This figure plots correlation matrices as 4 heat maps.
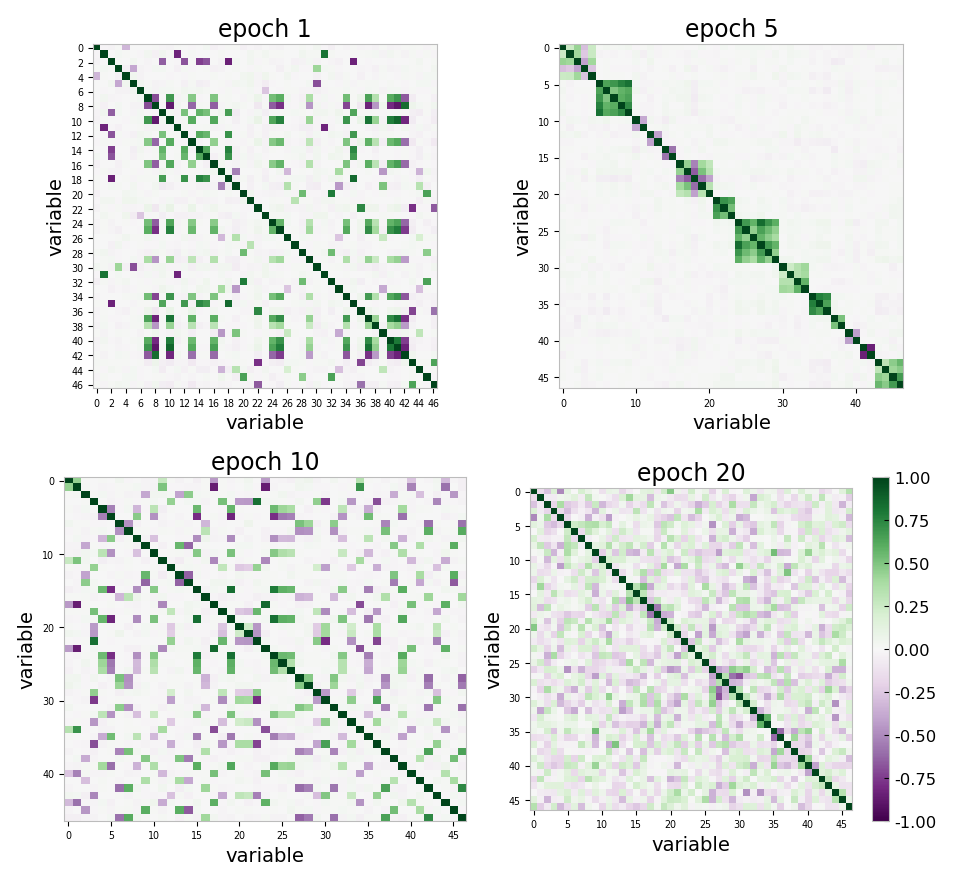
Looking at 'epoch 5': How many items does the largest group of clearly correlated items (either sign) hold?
6
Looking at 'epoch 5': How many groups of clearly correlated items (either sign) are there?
14
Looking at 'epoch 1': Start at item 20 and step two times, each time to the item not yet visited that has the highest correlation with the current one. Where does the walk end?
45
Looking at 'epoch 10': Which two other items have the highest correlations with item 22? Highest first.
3, 18
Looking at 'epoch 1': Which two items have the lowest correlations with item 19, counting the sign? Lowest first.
17, 33
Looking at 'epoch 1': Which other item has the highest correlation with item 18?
35
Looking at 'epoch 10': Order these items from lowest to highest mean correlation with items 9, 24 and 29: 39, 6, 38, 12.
6, 12, 38, 39
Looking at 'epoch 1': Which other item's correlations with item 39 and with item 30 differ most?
5
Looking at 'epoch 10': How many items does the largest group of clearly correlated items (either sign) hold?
12
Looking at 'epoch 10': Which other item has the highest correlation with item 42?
46
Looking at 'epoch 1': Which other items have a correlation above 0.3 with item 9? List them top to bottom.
12, 14, 15, 18, 35
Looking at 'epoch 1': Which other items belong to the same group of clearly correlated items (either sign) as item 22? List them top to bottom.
36, 43, 46
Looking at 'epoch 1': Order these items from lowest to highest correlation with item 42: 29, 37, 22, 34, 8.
37, 34, 29, 22, 8
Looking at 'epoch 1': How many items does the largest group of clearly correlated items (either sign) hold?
14
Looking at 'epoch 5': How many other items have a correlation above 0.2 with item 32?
3
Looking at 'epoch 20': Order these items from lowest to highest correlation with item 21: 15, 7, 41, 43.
43, 15, 41, 7
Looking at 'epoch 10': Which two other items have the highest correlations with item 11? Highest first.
1, 34
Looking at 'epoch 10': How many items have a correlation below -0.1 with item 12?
6
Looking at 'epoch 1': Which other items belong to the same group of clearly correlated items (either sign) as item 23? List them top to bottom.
6
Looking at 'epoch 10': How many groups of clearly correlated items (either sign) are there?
5
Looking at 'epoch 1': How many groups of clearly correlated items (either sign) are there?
10
